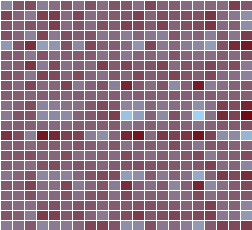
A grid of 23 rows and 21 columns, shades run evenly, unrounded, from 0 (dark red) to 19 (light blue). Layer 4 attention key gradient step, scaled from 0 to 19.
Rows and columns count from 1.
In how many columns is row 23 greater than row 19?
11
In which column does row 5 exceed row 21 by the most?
18
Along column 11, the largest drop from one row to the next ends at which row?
19
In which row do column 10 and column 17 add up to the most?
12
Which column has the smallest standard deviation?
2
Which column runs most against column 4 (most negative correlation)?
20
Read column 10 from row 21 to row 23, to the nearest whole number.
8 8 7
